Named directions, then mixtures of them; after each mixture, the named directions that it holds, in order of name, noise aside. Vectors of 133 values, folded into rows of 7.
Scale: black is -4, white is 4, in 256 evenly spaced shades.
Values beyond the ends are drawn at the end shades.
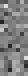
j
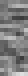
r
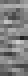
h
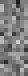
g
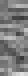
r.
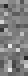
j.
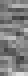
r.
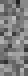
g.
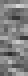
h, r.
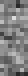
g, r.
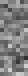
j, r.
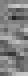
h, r.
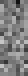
g.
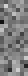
g, j.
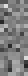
j.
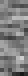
r.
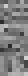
j, r.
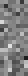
j.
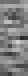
h.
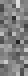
g.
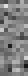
h, j.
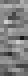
h.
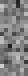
g, j.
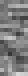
r.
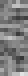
r.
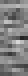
h.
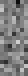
g.
